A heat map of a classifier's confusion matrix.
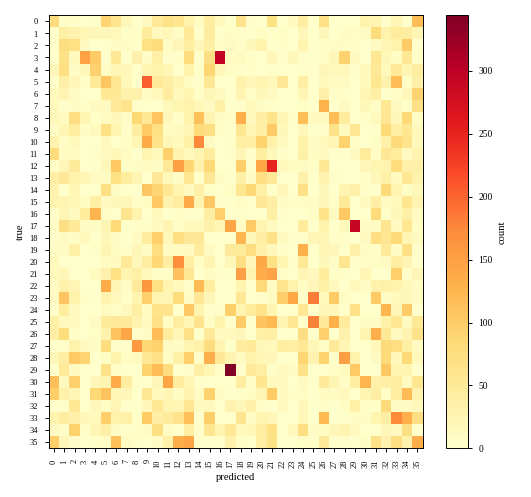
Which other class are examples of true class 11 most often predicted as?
0
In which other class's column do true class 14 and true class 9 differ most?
21
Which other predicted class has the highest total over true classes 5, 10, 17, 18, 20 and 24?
9
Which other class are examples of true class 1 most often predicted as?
31
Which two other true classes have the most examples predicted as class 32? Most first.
24, 29
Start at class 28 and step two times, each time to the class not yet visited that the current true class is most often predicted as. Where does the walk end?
13
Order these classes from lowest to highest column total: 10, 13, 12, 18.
12, 18, 13, 10
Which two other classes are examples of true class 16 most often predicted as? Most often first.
4, 28
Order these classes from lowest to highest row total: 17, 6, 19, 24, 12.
6, 19, 24, 17, 12
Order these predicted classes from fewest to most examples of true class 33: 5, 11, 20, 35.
20, 11, 35, 5
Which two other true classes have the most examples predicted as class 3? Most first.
28, 16
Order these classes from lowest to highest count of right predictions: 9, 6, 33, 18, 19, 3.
6, 19, 9, 18, 3, 33
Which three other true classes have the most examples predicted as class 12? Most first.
20, 35, 21
